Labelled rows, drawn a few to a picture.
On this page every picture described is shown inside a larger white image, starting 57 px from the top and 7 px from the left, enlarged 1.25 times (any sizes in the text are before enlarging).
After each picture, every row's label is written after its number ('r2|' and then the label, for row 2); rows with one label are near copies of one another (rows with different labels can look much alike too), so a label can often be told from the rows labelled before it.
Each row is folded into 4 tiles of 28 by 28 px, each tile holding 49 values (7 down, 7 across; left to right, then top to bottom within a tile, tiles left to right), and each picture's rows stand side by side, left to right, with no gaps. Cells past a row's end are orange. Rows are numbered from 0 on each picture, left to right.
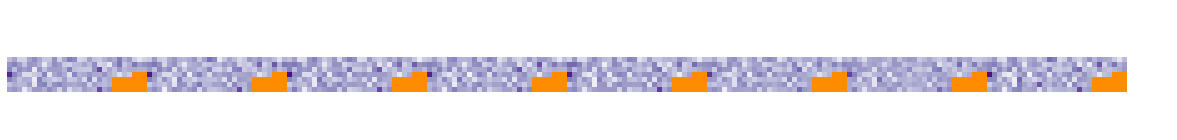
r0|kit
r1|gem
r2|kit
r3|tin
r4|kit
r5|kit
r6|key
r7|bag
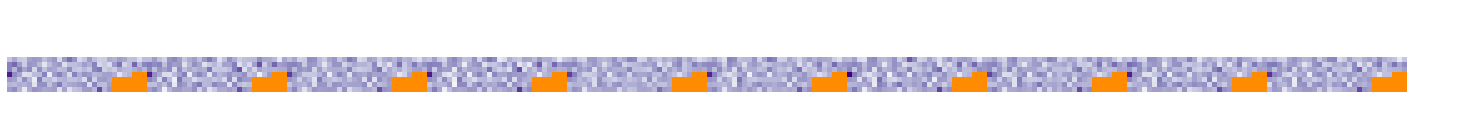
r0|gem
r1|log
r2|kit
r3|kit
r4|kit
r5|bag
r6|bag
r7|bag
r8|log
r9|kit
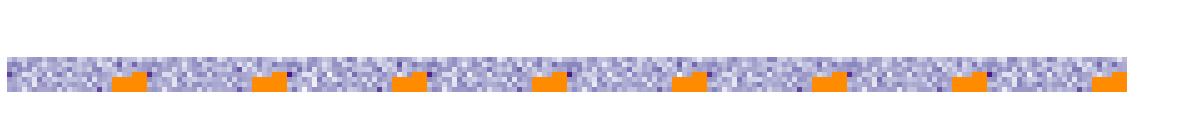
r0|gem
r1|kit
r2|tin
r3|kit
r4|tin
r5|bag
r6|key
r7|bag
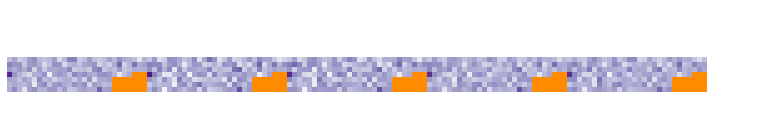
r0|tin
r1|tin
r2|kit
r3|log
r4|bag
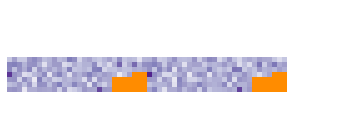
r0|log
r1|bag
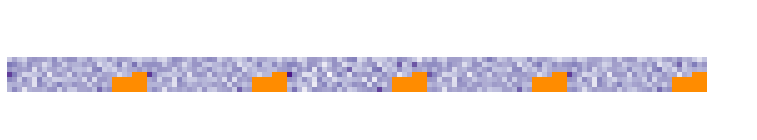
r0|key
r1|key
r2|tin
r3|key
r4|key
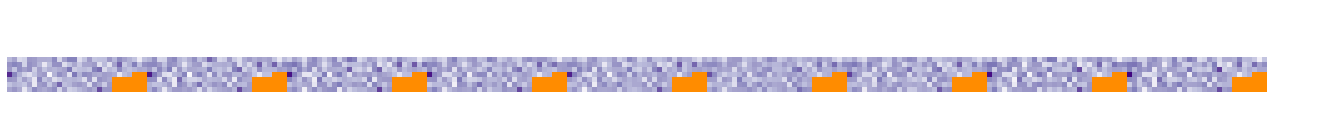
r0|tin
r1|bag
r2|gem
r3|bag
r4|tin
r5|key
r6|key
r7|kit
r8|kit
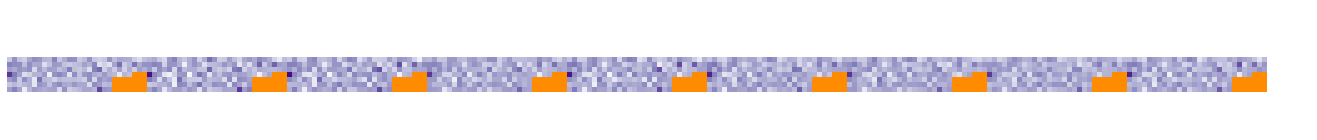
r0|key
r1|bag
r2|tin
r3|log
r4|tin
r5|gem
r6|kit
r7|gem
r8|tin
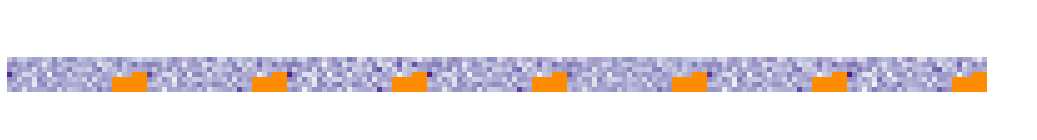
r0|key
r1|log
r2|log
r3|log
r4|key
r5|log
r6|tin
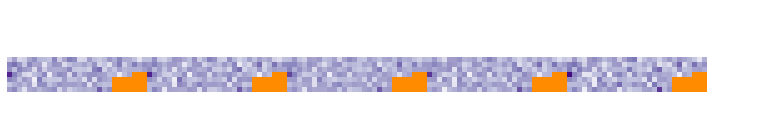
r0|kit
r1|key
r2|key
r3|key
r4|gem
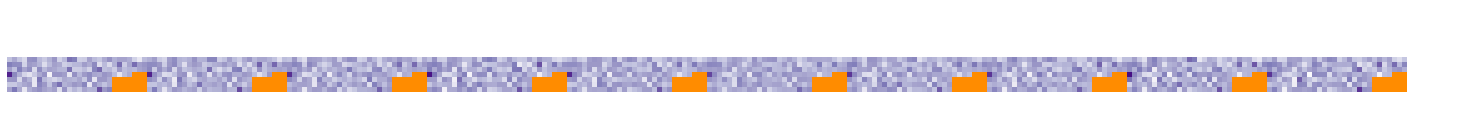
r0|bag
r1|bag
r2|gem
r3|key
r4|key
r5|key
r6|gem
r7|tin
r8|gem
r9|key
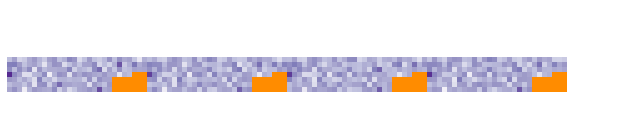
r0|tin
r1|key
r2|gem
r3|key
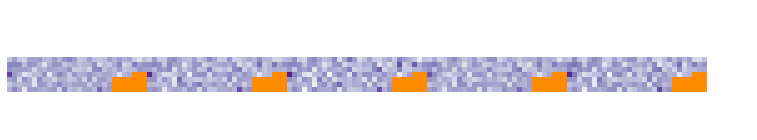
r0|key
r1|key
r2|tin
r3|kit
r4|key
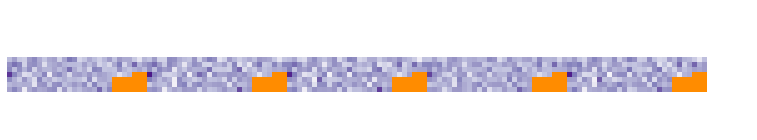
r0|gem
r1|kit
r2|kit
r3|log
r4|key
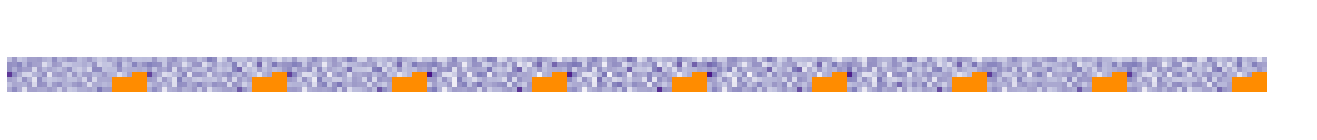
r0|key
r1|log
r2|log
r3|kit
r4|log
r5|tin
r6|bag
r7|key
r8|log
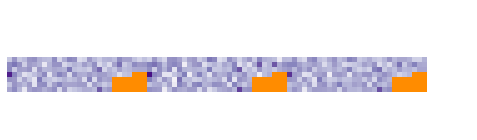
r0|kit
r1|log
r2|bag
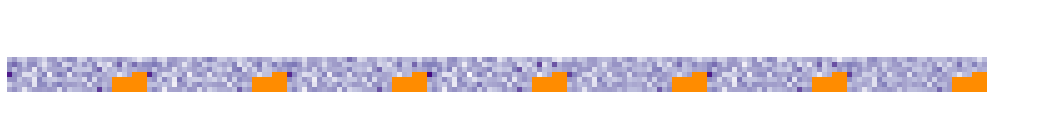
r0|kit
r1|key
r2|gem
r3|tin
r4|kit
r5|kit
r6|kit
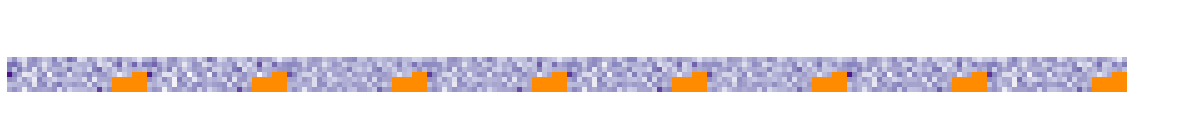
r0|gem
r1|tin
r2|key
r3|tin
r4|key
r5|log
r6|tin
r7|kit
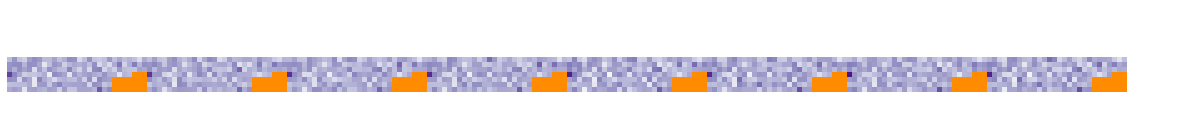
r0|key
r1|kit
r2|tin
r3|tin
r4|key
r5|bag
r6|kit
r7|bag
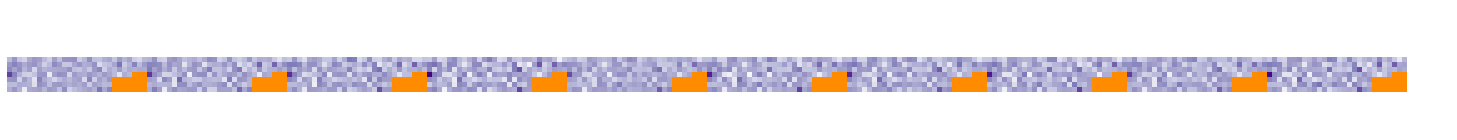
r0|key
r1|key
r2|key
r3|kit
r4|tin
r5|bag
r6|kit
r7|gem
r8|key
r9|log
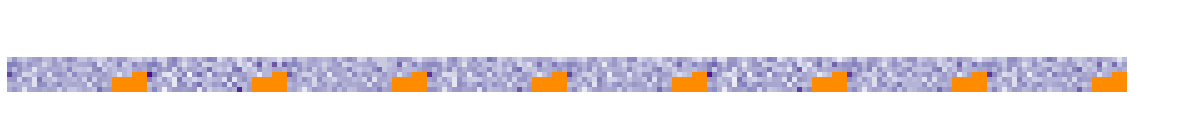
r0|key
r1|gem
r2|tin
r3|bag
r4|bag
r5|kit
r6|tin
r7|tin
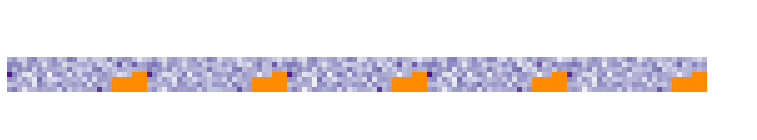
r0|bag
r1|gem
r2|gem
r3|bag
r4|log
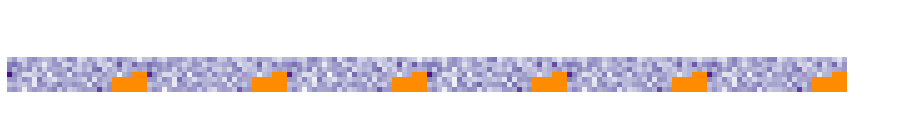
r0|tin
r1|key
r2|tin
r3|gem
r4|gem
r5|gem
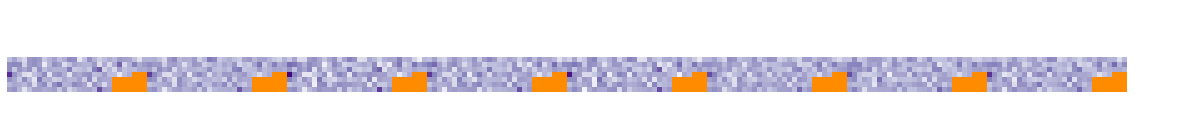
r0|log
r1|bag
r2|kit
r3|gem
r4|kit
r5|bag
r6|key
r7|gem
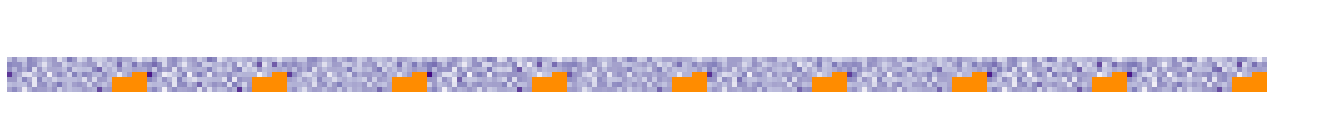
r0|tin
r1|gem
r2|tin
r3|kit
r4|kit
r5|key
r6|gem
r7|tin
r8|tin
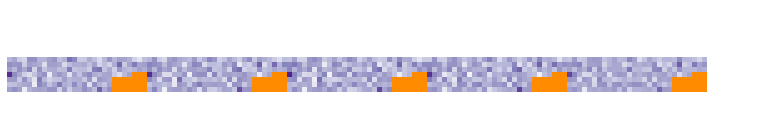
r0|bag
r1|key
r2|key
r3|log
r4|log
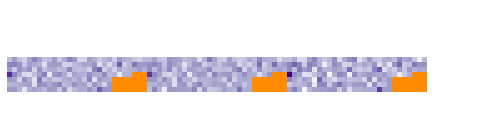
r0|log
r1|tin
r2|kit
